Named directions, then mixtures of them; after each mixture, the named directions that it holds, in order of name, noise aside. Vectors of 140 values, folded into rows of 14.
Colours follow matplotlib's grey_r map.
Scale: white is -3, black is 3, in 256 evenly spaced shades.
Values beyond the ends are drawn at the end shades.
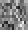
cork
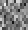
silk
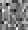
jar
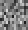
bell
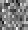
jar, silk.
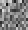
jar, silk.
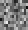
bell, jar.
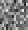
bell, jar, silk.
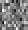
jar, silk.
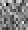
cork, jar, silk.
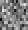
bell, jar, silk.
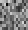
cork, jar, silk.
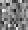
jar.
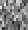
silk.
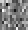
jar.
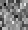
silk.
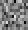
bell, silk.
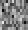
bell, jar, silk.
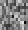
bell, cork, silk.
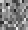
jar.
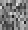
bell, cork, silk.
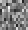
jar, silk.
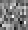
bell, cork.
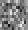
cork.
